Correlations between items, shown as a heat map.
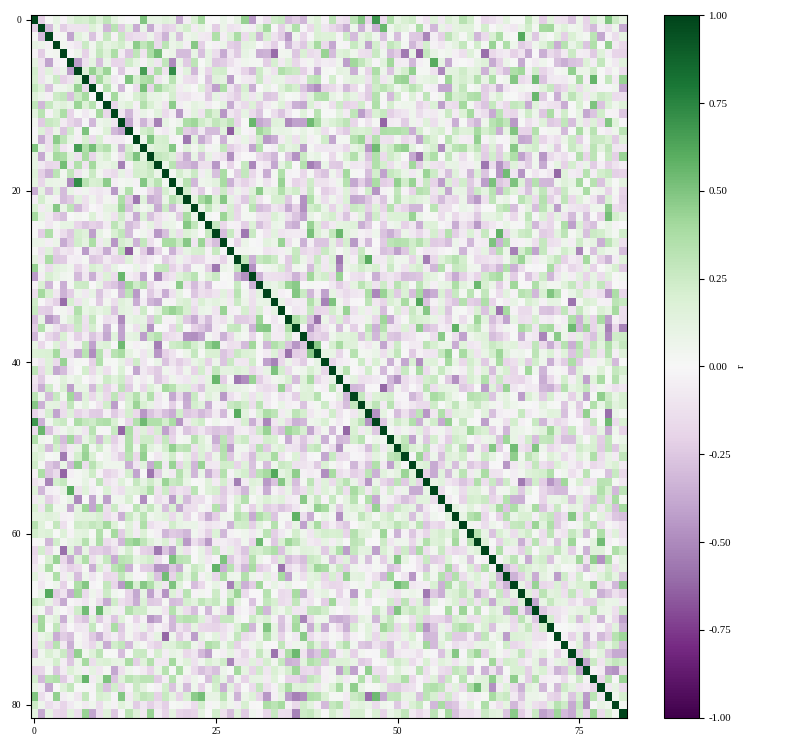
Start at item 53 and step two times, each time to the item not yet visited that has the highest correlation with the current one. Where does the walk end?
41
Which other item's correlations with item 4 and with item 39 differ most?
17
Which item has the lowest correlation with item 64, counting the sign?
34
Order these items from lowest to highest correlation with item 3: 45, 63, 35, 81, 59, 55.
35, 81, 55, 45, 59, 63
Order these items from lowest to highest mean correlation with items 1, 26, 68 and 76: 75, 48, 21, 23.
75, 48, 23, 21
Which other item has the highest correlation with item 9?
69
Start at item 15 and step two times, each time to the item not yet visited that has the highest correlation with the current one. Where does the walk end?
19
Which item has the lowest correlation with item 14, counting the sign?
21
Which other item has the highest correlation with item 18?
65
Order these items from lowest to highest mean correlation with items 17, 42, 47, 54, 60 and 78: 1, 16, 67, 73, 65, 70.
70, 67, 1, 65, 73, 16
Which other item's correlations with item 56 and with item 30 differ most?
29
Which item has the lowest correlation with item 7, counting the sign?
27
